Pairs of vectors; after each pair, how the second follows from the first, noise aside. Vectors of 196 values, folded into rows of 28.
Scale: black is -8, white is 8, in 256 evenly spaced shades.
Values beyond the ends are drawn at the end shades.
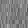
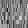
wrapped around, negated, scaled up.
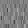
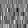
negated, scaled up.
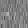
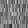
wrapped around, negated, scaled up.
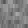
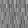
shuffled.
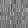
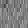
shuffled.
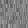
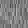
shuffled.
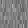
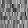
negated, scaled up.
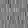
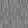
wrapped around, shrunk.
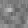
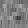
reversed, negated.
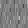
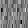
wrapped around, negated, scaled up.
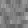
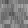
wrapped around, negated.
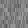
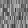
negated, scaled up.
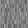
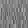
shuffled.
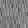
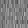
shuffled.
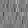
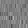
reversed, negated, partly zeroed.
